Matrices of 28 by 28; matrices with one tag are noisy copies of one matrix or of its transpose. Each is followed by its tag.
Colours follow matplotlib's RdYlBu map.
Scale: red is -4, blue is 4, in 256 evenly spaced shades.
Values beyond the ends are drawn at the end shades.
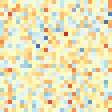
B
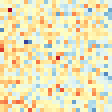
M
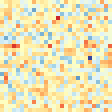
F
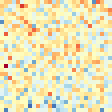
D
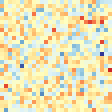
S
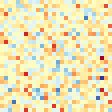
F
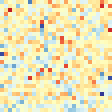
M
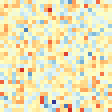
S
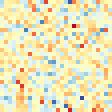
S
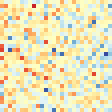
D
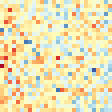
M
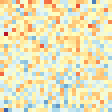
D
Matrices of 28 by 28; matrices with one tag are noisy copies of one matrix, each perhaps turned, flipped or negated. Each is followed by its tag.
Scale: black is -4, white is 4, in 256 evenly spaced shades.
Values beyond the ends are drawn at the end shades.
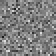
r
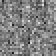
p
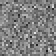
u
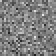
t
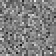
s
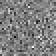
t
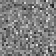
u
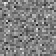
u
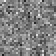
p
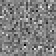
u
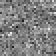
p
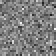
r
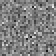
u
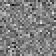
r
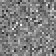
u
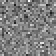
r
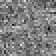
p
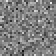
s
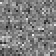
p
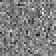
t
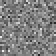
s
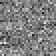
p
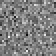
t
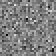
u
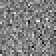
t
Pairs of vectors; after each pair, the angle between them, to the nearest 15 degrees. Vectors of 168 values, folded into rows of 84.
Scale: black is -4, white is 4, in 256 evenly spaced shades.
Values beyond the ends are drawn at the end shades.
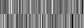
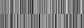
90 degrees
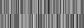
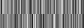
60 degrees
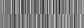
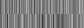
75 degrees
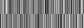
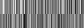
75 degrees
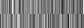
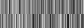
45 degrees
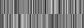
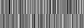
105 degrees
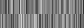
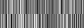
45 degrees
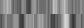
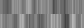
165 degrees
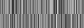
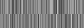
15 degrees
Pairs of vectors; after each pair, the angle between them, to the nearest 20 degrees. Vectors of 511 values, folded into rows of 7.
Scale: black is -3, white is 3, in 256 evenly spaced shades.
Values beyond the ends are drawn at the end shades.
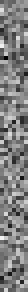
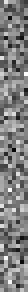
100 degrees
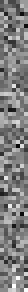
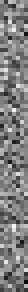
120 degrees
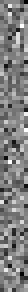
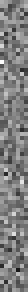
100 degrees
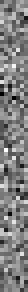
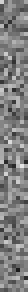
120 degrees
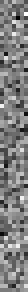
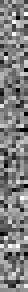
20 degrees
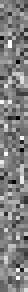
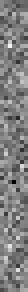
40 degrees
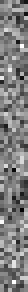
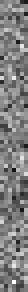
20 degrees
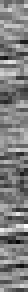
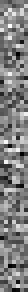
60 degrees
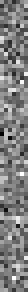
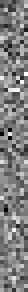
40 degrees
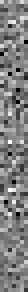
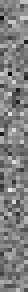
40 degrees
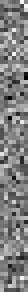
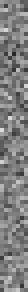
120 degrees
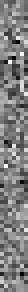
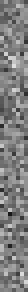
120 degrees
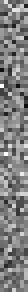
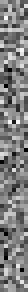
80 degrees
